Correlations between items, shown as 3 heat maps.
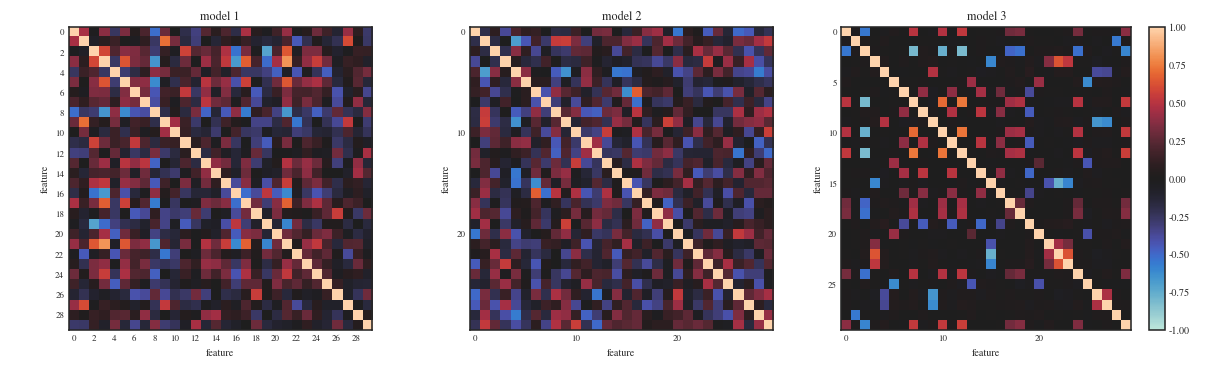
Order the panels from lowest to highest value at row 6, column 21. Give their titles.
model 2, model 3, model 1
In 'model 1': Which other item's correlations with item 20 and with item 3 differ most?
21
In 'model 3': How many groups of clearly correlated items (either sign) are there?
6
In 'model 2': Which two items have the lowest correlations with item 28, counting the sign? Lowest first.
4, 11
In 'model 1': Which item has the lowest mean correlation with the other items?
8
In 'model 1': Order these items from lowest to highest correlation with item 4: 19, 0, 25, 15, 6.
25, 19, 0, 6, 15
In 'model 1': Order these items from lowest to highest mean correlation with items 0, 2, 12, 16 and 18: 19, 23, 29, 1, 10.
19, 10, 1, 23, 29
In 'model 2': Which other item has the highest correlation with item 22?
2
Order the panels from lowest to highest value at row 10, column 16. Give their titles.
model 3, model 1, model 2
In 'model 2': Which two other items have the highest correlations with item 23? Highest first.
3, 25
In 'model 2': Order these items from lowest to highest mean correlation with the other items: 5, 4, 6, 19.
4, 5, 6, 19
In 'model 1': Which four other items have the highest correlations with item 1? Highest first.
9, 27, 0, 10
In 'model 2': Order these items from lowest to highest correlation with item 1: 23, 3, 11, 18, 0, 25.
11, 0, 25, 3, 23, 18
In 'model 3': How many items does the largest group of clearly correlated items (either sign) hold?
9
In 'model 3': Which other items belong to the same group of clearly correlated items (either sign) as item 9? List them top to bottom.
4, 26, 27
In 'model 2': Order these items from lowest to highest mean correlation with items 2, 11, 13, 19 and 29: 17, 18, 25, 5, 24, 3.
3, 17, 5, 25, 24, 18
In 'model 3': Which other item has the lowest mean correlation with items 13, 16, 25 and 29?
2
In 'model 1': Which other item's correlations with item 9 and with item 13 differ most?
22
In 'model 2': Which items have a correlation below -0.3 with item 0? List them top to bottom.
3, 20, 23, 26, 27
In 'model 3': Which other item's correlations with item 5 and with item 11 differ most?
25
